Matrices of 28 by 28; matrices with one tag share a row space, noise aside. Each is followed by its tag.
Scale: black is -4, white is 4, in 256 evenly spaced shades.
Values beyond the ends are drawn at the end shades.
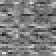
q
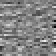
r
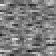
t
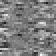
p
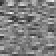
t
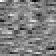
t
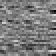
q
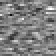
t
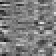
p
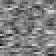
t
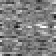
r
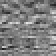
q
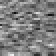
t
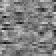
p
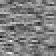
t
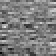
q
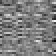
r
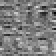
r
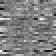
p
